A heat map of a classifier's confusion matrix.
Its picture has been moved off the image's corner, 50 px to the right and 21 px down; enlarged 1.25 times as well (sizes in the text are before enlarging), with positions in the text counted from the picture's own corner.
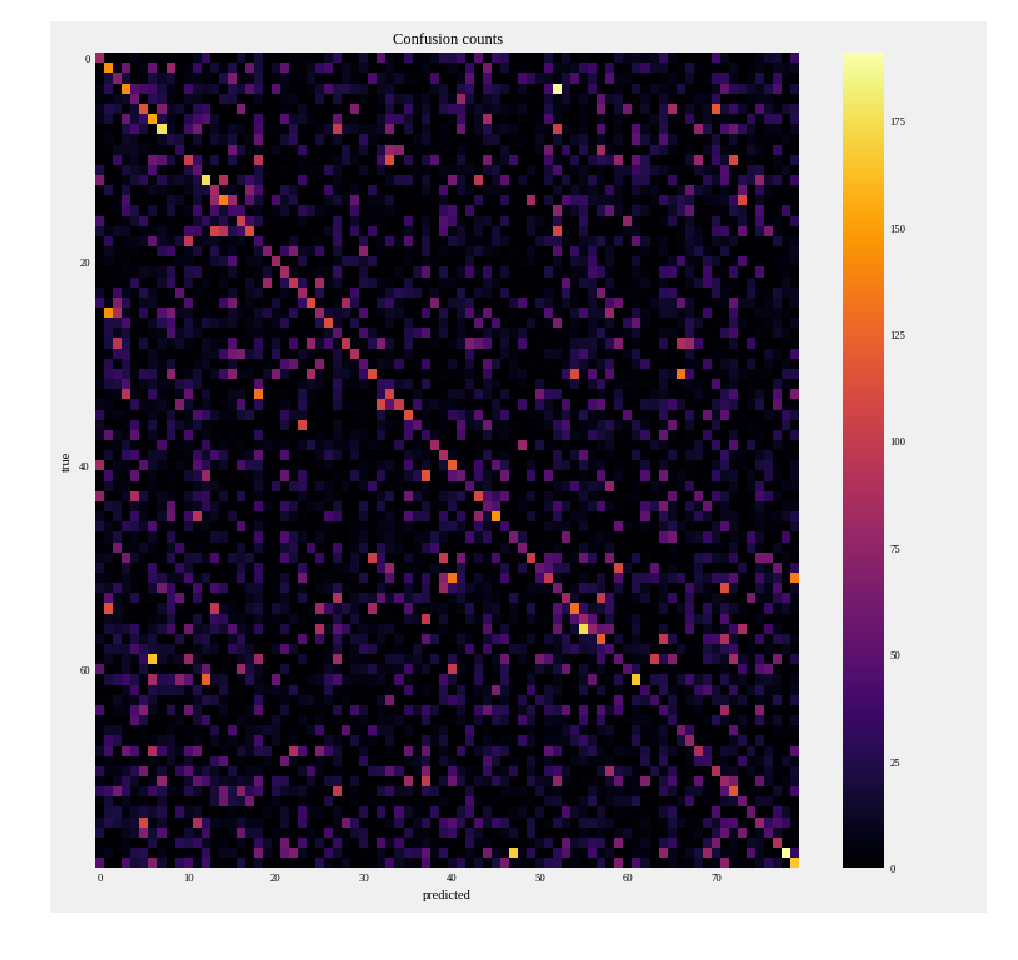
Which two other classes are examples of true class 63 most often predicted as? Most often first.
33, 59
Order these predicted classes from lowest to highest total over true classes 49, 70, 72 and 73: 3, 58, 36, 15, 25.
36, 25, 15, 3, 58
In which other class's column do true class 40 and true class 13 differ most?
0
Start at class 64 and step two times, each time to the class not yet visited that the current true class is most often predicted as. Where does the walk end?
37
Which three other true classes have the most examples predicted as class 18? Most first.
33, 10, 59
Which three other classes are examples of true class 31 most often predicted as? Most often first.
66, 54, 24
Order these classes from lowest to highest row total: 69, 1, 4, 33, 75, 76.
69, 4, 76, 33, 1, 75
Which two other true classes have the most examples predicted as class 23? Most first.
36, 51
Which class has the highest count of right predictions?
78
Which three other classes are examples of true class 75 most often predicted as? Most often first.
5, 11, 28
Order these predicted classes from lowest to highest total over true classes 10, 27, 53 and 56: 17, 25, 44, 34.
17, 34, 25, 44
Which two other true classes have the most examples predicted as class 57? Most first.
53, 9
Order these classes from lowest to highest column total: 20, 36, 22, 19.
19, 36, 20, 22
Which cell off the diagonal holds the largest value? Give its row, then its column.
3, 52
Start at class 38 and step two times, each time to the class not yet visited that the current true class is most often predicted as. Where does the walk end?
2
